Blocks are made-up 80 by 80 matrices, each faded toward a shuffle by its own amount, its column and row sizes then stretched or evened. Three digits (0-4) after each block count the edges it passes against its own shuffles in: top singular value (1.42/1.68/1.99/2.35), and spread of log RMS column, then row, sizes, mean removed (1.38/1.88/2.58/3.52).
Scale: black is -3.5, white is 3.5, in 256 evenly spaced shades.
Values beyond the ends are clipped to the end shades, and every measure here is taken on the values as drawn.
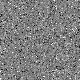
0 0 0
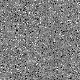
0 2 0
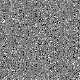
0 3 0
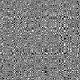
4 3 2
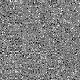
3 1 0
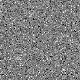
2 1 0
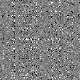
3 3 2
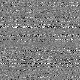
1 0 4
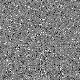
2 1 0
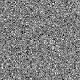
2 1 0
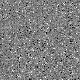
0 1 0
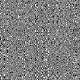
4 3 0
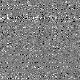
1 1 3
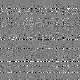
2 1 4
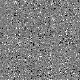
1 2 1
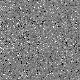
1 1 1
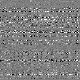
3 1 4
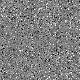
0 1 1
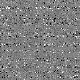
1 2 3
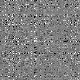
2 3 3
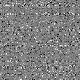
3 0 2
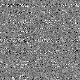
0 1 3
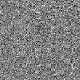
3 1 0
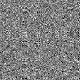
3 1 1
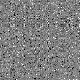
3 1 0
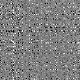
3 3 3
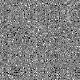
3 1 2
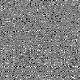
3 0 3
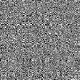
3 1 2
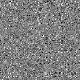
2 1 2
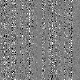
1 4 1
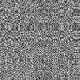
4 0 0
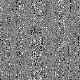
2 3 0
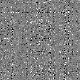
0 3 2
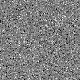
2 0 0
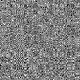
4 1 1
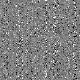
2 3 0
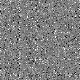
2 2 1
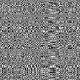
4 2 4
